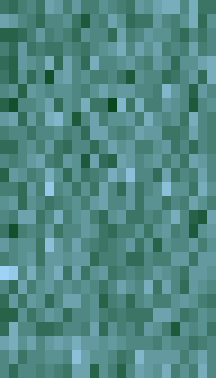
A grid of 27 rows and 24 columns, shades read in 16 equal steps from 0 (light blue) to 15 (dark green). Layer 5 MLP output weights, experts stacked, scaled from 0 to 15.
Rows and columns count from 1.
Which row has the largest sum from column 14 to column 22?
6
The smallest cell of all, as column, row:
1, 20
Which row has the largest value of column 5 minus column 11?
24
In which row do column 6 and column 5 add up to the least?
14
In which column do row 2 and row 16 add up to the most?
23
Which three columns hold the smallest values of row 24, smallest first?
2, 11, 17
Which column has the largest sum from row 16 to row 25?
12
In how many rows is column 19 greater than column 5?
6
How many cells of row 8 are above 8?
10
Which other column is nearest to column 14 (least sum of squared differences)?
5
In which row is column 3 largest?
7
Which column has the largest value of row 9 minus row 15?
9
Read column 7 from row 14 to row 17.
8 9 4 10
